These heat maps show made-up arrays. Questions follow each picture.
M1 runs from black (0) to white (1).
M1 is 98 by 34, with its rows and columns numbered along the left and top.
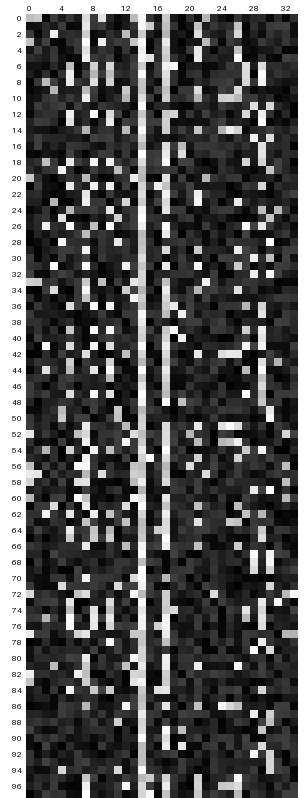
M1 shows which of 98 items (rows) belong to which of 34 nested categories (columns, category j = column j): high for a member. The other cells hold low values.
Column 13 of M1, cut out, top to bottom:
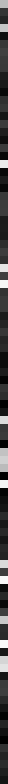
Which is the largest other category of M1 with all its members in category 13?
0
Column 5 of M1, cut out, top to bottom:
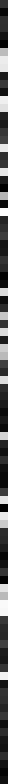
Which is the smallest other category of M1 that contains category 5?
10
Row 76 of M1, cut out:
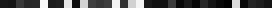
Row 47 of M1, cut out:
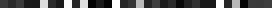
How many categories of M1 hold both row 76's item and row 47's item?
6
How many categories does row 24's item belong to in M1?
6
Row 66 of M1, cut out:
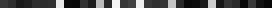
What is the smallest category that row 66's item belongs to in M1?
12
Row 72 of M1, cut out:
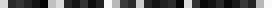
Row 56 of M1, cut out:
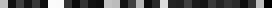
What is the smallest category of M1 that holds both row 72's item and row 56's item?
32
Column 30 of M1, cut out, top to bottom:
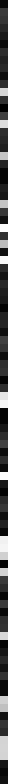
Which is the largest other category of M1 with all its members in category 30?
28
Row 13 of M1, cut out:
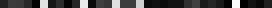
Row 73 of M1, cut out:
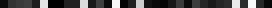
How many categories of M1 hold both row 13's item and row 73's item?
5
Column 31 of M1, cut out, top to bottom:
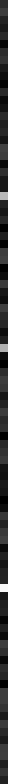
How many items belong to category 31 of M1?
3
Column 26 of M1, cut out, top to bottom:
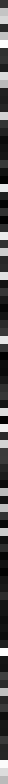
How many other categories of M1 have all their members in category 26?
5
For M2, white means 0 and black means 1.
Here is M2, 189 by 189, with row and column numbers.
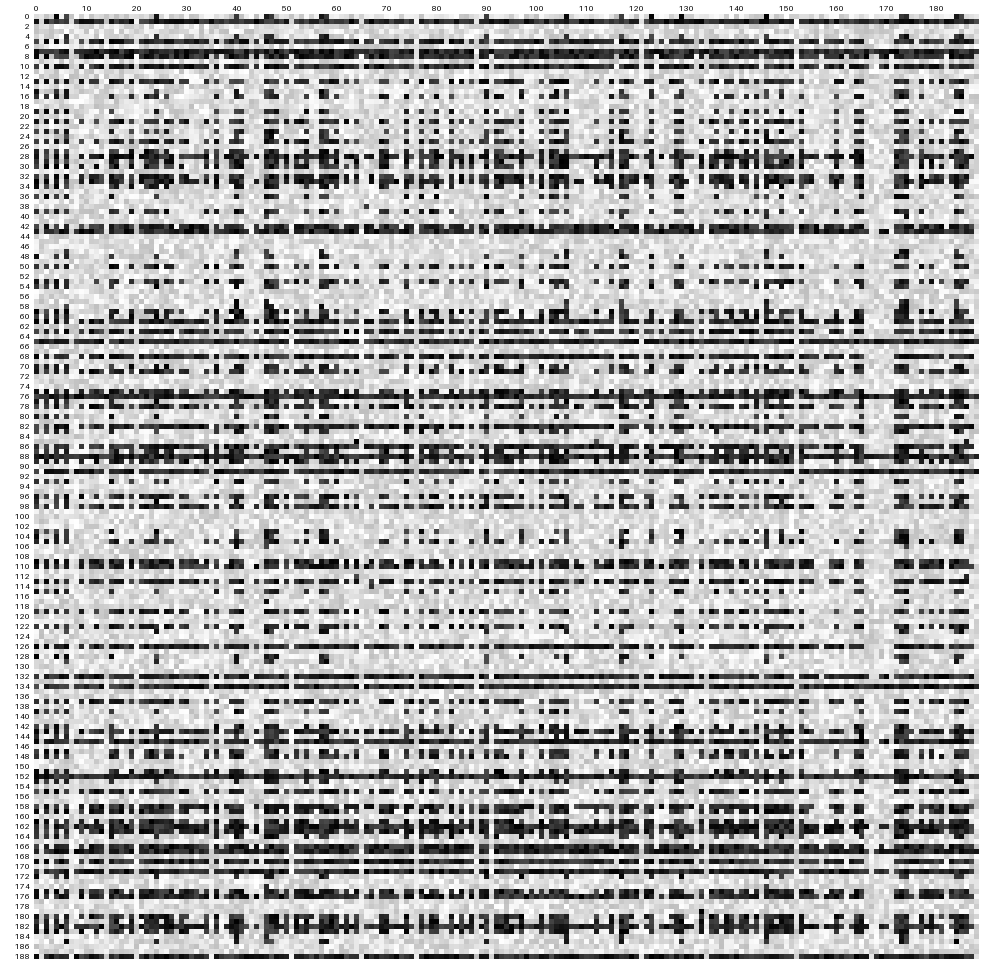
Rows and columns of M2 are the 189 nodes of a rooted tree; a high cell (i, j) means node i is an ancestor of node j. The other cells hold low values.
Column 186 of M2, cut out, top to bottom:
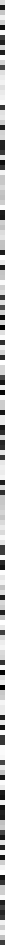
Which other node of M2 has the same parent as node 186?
64
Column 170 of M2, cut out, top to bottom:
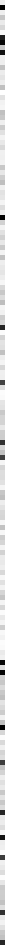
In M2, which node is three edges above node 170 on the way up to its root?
182
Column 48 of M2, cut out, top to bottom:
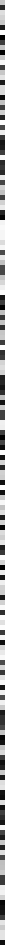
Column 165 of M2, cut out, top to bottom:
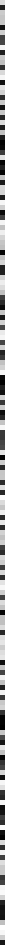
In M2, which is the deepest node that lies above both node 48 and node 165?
144
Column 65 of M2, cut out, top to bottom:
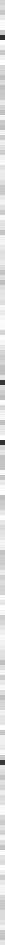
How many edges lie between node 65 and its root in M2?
4
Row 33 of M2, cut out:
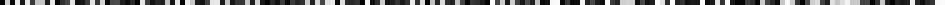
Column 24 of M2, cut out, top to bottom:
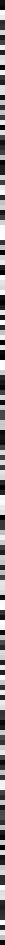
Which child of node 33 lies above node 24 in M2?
78
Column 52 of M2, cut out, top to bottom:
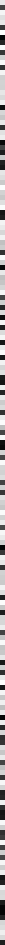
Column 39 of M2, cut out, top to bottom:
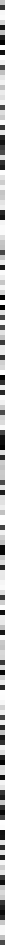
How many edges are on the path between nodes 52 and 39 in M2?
5
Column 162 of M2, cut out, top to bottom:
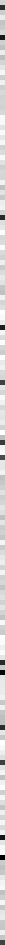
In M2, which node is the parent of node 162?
132
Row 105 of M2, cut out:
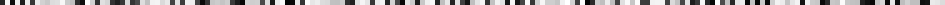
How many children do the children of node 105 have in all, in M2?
2
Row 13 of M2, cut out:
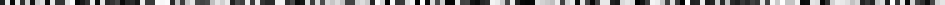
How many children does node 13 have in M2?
3
